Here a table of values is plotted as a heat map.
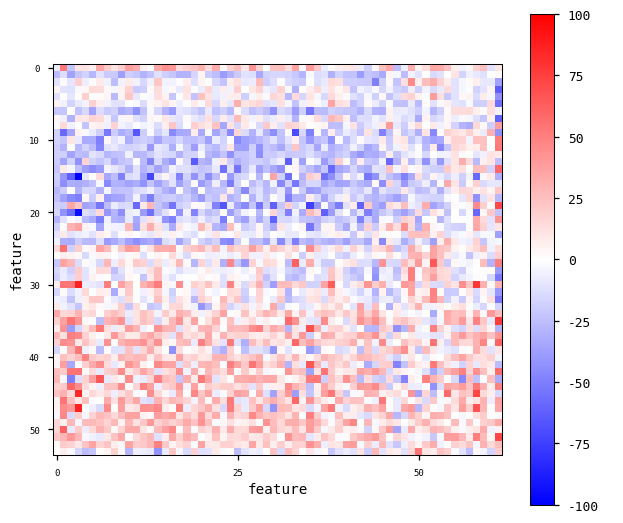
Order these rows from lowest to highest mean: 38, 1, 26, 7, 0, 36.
1, 7, 26, 36, 0, 38
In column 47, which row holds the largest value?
39
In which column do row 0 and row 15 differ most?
3
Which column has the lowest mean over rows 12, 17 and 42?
35
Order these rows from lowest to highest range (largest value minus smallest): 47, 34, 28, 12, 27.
12, 34, 28, 27, 47
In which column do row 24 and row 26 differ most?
52
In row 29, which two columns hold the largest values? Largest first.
49, 52
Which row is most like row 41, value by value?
36
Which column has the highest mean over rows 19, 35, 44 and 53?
61
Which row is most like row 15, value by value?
20
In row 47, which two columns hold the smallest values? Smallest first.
30, 50
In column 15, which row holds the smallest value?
21
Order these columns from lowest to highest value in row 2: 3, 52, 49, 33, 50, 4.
33, 4, 50, 3, 52, 49
